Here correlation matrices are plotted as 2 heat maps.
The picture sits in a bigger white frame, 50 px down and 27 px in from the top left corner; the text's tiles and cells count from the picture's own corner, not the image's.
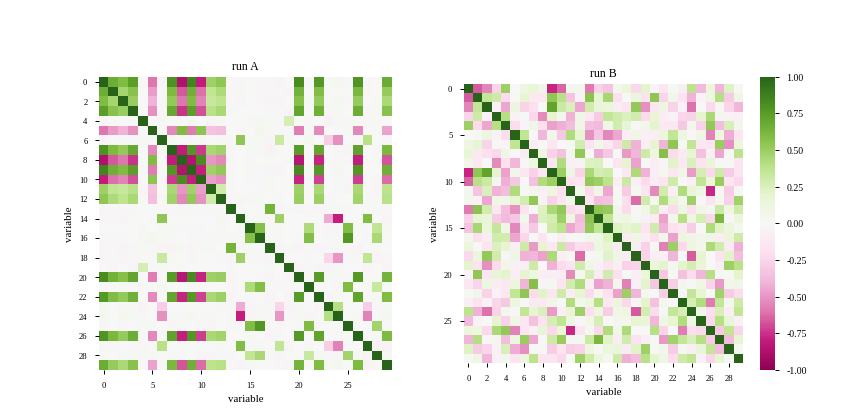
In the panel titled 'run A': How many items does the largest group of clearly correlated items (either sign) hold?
15
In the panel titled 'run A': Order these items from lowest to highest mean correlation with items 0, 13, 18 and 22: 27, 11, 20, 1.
27, 11, 1, 20
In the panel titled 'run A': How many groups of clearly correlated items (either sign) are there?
5
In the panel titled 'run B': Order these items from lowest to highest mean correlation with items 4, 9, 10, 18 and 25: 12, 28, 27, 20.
12, 20, 28, 27
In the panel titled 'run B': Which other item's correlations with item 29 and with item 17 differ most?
7
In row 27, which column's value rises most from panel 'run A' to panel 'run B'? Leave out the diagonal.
24
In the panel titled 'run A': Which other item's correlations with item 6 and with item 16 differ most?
25
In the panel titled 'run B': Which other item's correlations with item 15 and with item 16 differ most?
1
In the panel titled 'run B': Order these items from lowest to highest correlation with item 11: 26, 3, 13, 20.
26, 20, 3, 13
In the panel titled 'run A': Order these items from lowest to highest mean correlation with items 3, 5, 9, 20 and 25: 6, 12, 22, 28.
6, 28, 12, 22
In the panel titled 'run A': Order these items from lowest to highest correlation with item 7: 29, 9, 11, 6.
6, 11, 29, 9
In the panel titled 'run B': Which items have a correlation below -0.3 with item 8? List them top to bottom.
3, 5, 18
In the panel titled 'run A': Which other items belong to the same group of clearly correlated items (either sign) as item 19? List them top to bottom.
4
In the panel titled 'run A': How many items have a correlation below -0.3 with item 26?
3
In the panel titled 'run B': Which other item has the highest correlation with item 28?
19
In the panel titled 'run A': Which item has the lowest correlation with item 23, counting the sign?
14
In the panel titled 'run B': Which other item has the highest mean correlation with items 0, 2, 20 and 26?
4
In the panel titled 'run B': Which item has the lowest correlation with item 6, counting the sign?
28
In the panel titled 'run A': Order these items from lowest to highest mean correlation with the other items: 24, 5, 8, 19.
8, 5, 24, 19
